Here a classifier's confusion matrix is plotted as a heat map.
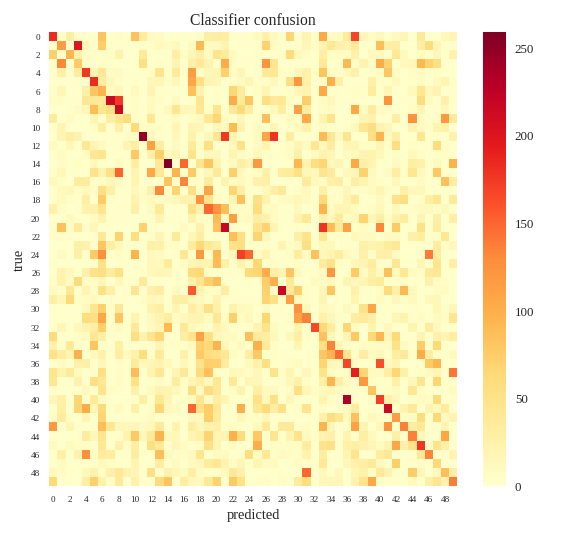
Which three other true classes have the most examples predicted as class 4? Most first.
46, 41, 31
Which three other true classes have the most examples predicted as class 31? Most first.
48, 9, 7
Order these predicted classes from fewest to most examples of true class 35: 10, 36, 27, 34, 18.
27, 10, 36, 18, 34
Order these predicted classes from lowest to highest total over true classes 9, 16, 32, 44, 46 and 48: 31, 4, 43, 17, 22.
43, 17, 22, 4, 31
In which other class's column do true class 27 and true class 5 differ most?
30
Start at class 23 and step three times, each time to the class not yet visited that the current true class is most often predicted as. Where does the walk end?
18
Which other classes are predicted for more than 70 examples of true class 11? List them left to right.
21, 26, 27, 33, 40
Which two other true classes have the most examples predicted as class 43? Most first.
28, 18
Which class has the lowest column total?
9
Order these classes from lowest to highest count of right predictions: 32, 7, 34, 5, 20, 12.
20, 12, 34, 32, 5, 7
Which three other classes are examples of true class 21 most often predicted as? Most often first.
33, 40, 36
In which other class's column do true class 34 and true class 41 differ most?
17
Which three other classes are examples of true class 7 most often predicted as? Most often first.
8, 41, 22
